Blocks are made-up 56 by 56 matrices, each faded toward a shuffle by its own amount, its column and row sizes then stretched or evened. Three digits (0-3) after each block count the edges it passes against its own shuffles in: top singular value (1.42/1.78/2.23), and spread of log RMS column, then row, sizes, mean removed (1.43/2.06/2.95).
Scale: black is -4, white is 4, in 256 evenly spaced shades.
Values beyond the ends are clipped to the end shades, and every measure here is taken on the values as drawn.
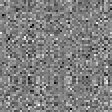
3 1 0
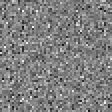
0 1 0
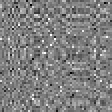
3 1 0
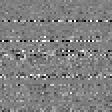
2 0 3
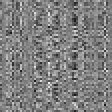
3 3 0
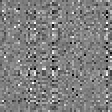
3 2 1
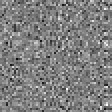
3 1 0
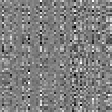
3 3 0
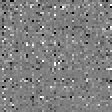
0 2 2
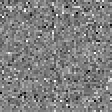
0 1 1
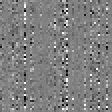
1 3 1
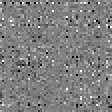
0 2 2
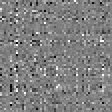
2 2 2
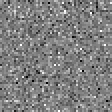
0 0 1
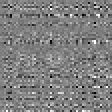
3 2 3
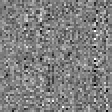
2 2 0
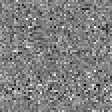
0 1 2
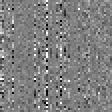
2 3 0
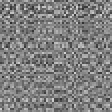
3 0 3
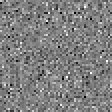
2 0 0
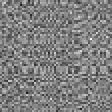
3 0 1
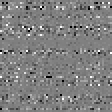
2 1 3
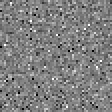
0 0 0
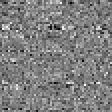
2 0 2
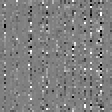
1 3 0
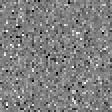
0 1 0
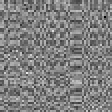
3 0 1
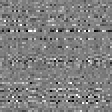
3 0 3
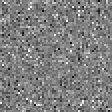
0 1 0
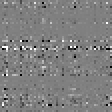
1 2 3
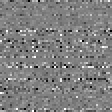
1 0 3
